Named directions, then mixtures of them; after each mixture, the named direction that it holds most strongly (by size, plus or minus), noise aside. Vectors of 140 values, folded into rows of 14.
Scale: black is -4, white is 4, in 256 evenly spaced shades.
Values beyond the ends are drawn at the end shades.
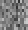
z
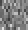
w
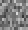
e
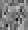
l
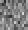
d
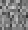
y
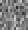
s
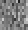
z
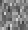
l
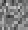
d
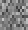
z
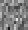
l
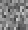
l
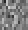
y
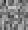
y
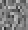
y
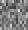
y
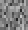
l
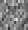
l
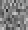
w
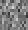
y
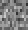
e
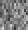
w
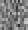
z
